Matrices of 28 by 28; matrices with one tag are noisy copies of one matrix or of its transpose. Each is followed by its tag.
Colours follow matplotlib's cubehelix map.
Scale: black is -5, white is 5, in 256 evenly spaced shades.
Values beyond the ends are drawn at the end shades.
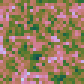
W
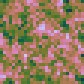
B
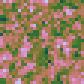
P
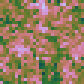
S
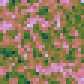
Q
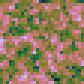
W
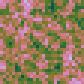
Q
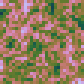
Q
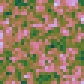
P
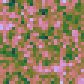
Q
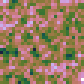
Q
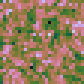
W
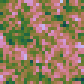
B
